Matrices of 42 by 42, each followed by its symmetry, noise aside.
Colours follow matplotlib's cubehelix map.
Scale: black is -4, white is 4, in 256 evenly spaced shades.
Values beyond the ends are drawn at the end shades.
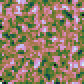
symmetric across the other diagonal.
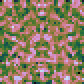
mirrored left to right.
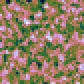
no symmetry.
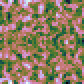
mirrored top to bottom.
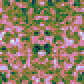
mirrored left to right.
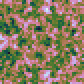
mirrored top to bottom.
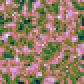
symmetric.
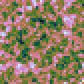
symmetric.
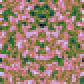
mirrored left to right.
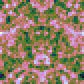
mirrored left to right.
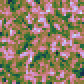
symmetric across the other diagonal.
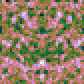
mirrored left to right.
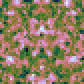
mirrored left to right.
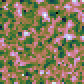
no symmetry.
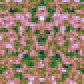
mirrored left to right.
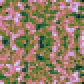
mirrored top to bottom.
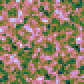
symmetric.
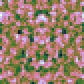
mirrored left to right.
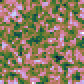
symmetric.
